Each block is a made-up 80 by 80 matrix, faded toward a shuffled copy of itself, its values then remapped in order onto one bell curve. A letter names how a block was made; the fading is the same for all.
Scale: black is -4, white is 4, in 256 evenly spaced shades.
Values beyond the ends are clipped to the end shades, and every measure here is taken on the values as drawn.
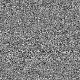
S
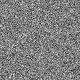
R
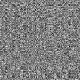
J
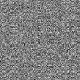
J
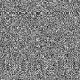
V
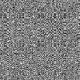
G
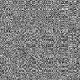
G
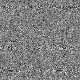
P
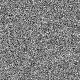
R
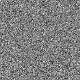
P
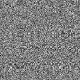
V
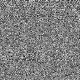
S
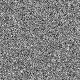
R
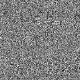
P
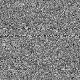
S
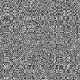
G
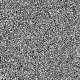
R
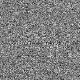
P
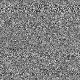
S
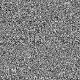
P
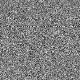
S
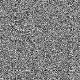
P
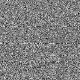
P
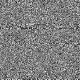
P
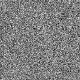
P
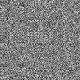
V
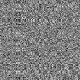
J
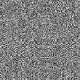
J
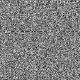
S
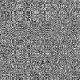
G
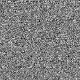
S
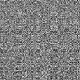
J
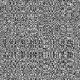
G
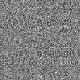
J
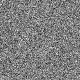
R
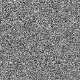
P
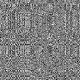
G
